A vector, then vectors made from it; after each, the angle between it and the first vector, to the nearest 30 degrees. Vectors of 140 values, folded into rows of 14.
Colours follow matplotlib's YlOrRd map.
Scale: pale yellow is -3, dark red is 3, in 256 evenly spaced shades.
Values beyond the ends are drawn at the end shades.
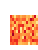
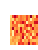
150 degrees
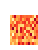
150 degrees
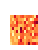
150 degrees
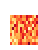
150 degrees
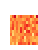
150 degrees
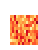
120 degrees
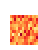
90 degrees
